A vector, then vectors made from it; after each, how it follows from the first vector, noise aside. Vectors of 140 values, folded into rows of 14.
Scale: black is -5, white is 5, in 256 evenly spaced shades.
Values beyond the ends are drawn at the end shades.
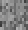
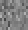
wrapped around, partly zeroed.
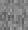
wrapped around, shrunk.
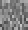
sign-scrambled.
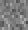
wrapped around, negated, partly zeroed.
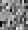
scaled up.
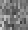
wrapped around, negated.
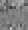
wrapped around, partly zeroed.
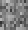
copied.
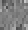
negated, partly zeroed.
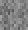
wrapped around, shrunk.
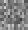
wrapped around, negated.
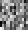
scaled up.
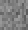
wrapped around, shrunk.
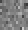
wrapped around, negated, partly zeroed.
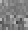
wrapped around, negated, partly zeroed.
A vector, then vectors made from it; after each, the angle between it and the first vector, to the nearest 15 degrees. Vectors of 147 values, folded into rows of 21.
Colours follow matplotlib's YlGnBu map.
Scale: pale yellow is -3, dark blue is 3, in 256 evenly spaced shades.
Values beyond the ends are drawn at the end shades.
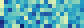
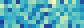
30 degrees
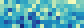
60 degrees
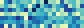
60 degrees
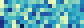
15 degrees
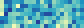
45 degrees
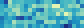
75 degrees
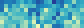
105 degrees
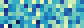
60 degrees
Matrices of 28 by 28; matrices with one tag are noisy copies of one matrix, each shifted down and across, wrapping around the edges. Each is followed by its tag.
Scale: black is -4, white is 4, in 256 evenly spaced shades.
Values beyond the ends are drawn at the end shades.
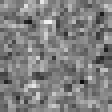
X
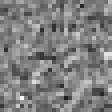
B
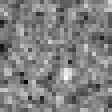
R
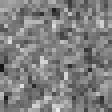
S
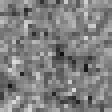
S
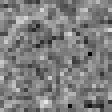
B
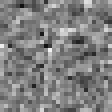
B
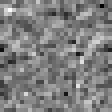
B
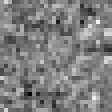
S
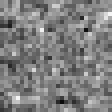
B
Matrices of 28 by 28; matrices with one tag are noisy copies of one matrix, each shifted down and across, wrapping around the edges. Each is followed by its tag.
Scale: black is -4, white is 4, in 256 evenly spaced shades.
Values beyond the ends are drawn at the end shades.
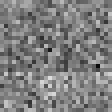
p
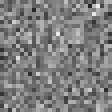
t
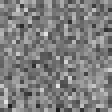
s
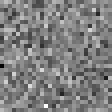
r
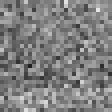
p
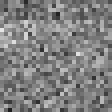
p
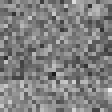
p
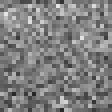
p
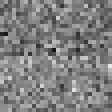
p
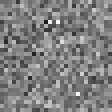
r
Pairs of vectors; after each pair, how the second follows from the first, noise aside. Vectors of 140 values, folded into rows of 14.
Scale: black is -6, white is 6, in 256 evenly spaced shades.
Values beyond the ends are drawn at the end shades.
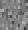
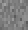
wrapped around, shrunk.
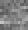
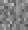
shuffled.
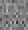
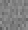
wrapped around, shrunk.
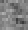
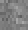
negated, shrunk.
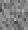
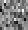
scaled up.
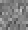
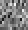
wrapped around, scaled up.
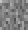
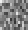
scaled up.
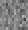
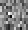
wrapped around, scaled up.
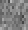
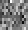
scaled up.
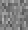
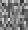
scaled up.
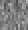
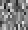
scaled up.
